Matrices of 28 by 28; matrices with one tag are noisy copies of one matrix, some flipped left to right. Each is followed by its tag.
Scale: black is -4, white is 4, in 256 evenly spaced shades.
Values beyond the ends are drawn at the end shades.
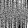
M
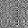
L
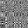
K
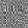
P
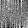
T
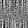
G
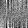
T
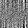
G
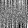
M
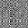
L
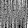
M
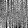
T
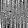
M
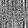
G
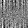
G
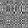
P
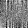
T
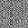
L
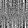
G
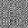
L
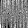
M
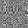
P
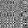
K
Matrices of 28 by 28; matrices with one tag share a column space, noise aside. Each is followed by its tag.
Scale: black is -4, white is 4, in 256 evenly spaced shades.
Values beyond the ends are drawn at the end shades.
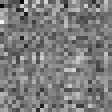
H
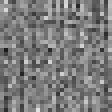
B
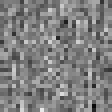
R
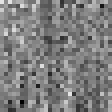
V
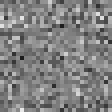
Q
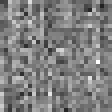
B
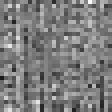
V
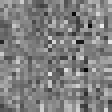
R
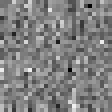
R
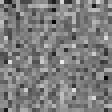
H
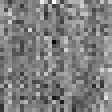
V
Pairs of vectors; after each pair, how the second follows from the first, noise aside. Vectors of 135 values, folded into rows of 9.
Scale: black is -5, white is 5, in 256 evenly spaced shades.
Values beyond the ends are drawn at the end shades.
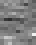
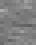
reversed, shrunk.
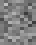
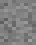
reversed, shrunk.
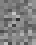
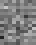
shuffled.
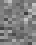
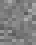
shrunk.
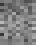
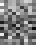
negated, scaled up.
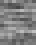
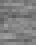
wrapped around, negated, shrunk.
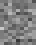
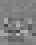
reversed, partly zeroed.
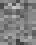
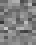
shuffled.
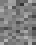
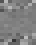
reversed, partly zeroed.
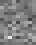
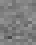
negated, shrunk.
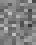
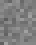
reversed, shrunk.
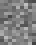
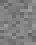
wrapped around, negated, shrunk.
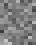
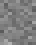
shrunk.
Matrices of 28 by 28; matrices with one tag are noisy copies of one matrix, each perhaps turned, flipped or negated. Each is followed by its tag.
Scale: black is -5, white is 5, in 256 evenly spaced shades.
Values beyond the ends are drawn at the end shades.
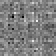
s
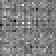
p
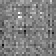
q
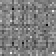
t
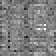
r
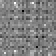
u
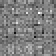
s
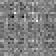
s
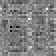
r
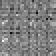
u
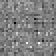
s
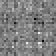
s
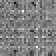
u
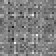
s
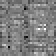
r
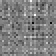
p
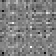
t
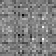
s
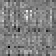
r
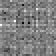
p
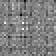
p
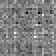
s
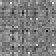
t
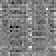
r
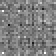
t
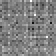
p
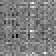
q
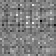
p
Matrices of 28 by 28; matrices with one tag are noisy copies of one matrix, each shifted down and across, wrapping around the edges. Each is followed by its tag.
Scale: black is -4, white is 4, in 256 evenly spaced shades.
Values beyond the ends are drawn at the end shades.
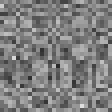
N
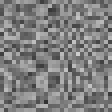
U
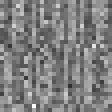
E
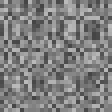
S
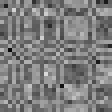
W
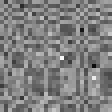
N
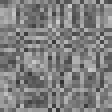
W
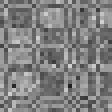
W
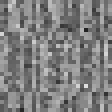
E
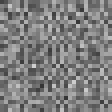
S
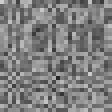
N
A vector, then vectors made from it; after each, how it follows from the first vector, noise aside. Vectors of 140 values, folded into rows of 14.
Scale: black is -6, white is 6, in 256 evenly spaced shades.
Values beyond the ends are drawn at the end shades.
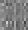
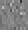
wrapped around, negated, partly zeroed.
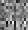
negated, scaled up.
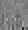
wrapped around, negated, partly zeroed.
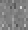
reversed, partly zeroed.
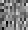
negated, scaled up.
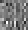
scaled up.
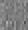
shrunk.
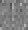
reversed, partly zeroed.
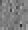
wrapped around, negated, partly zeroed.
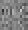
wrapped around, negated.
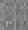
shrunk.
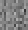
wrapped around, negated.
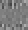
reversed, partly zeroed.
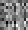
negated, scaled up.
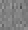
reversed, negated, shrunk.
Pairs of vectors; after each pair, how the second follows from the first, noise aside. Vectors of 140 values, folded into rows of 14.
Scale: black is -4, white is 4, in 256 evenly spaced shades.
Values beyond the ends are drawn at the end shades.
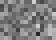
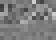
partly zeroed.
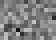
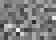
negated.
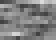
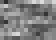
copied.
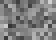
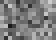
copied.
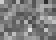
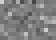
partly zeroed.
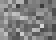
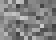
copied.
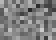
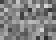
sign-scrambled.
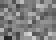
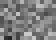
copied.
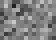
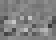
partly zeroed.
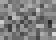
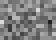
copied.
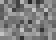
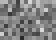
sign-scrambled.
